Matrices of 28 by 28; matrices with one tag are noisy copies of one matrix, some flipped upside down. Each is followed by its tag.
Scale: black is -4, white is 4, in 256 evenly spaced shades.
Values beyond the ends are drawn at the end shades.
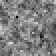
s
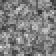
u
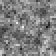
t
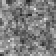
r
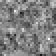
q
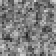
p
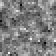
t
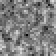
p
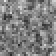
p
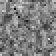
p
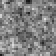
r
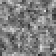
q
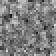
p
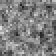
s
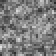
u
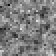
t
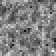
q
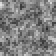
t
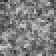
u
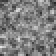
u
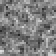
t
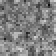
p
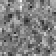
p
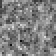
q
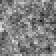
s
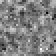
q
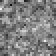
u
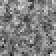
p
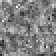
q
